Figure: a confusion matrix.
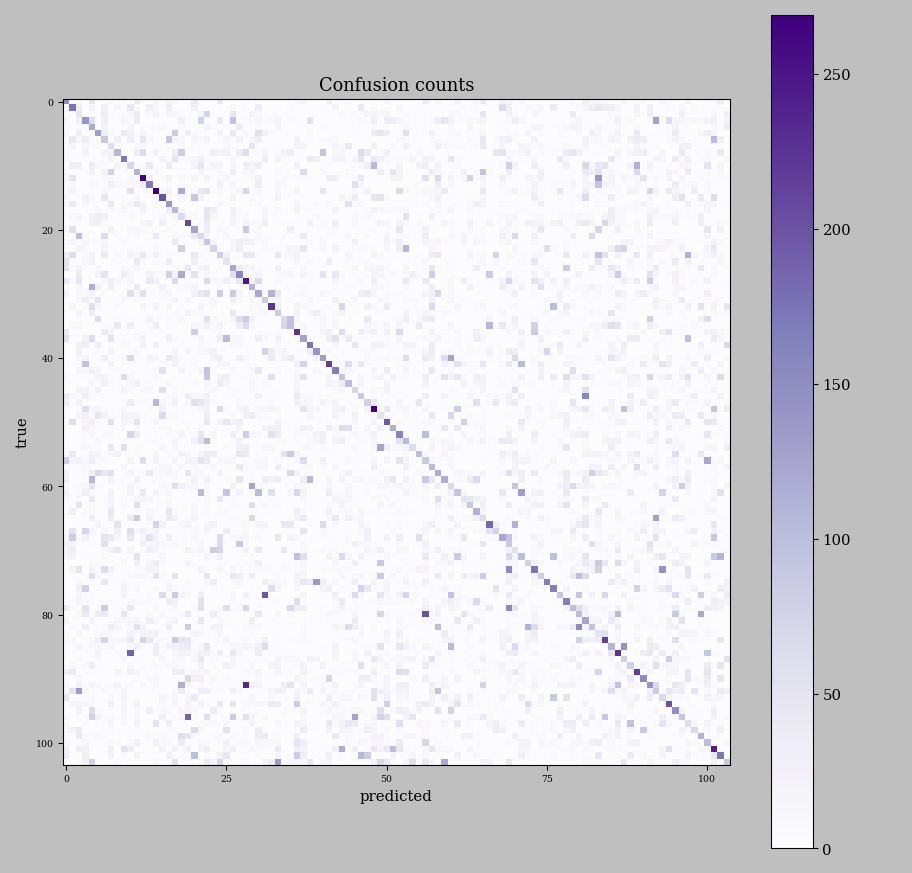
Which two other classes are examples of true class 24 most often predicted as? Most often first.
97, 83
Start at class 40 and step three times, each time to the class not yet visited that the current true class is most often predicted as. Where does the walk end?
4
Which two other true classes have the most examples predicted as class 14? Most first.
47, 66
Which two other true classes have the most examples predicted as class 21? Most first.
61, 3
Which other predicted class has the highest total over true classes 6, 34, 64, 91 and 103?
28
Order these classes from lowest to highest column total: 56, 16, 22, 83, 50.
16, 50, 83, 56, 22
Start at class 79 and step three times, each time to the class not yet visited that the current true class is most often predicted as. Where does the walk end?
18
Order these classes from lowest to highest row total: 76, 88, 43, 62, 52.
62, 88, 76, 52, 43
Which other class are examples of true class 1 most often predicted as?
68
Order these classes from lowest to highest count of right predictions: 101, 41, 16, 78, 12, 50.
16, 78, 50, 41, 101, 12
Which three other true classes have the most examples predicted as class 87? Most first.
85, 48, 23
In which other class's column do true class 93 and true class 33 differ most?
76
